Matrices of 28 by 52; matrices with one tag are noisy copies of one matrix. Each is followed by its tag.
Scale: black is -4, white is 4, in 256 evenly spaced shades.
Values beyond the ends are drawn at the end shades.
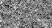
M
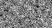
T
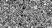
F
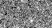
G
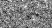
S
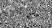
S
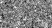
M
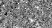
G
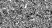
S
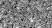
G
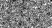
F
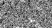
G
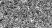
G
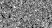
M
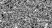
M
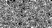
F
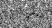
S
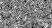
M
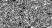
F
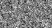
M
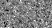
T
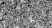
G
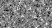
T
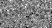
S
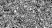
T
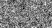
F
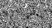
S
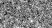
G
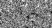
S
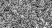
T
